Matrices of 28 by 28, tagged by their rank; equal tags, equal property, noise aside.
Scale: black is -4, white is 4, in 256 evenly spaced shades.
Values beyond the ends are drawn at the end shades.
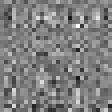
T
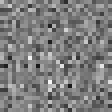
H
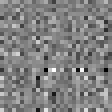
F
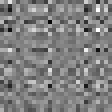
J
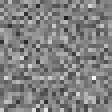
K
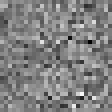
H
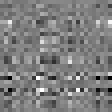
J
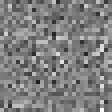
K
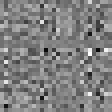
T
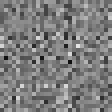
H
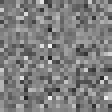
H
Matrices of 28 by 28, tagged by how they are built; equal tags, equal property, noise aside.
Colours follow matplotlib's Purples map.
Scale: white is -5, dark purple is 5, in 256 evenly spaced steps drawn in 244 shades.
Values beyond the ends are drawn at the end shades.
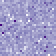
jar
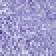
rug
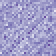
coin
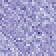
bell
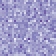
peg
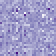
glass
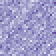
coin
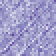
coin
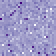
jar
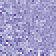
rug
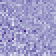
rug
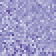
rug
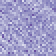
bell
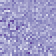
rug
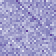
bell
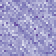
bell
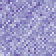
coin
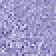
rug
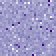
jar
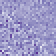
rug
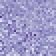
rug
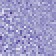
rug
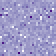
jar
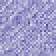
coin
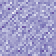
coin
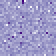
jar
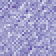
coin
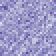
coin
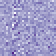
glass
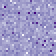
jar
